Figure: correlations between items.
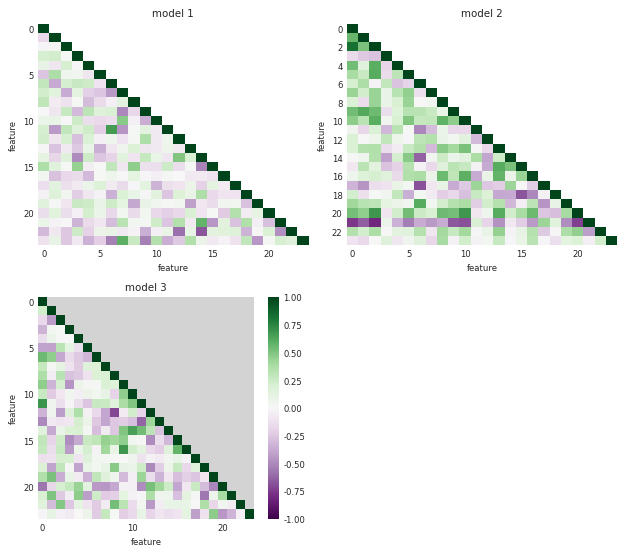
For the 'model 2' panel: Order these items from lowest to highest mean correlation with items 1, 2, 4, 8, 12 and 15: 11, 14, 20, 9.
11, 14, 9, 20
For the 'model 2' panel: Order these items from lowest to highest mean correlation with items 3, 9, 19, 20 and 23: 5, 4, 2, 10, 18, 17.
17, 18, 4, 5, 2, 10
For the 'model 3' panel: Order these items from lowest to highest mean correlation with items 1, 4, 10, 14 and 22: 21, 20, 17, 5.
5, 17, 20, 21
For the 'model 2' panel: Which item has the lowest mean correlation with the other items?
21
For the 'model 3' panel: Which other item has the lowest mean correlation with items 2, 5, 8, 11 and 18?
12
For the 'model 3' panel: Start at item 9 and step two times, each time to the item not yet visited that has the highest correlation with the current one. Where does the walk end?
15
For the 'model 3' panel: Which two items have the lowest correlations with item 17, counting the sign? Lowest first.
23, 19
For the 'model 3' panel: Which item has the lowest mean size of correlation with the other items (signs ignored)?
17
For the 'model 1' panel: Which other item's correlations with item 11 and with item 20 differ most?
6
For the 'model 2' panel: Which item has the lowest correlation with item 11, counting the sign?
6
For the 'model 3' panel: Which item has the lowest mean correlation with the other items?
13
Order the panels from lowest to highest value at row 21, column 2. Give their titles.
model 2, model 3, model 1
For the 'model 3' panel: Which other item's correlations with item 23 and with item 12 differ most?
20
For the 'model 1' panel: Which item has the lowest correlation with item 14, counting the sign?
22
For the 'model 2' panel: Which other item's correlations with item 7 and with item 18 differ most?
5
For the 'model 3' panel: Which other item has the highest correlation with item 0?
11
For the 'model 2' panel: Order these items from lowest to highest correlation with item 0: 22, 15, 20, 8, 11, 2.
15, 11, 8, 22, 20, 2
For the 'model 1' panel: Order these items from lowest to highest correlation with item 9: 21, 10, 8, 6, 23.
23, 10, 8, 21, 6
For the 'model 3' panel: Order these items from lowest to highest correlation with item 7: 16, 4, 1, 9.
4, 1, 9, 16
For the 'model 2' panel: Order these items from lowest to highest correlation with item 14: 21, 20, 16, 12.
12, 21, 16, 20
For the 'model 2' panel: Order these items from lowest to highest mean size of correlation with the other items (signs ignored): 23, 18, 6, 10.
23, 18, 6, 10
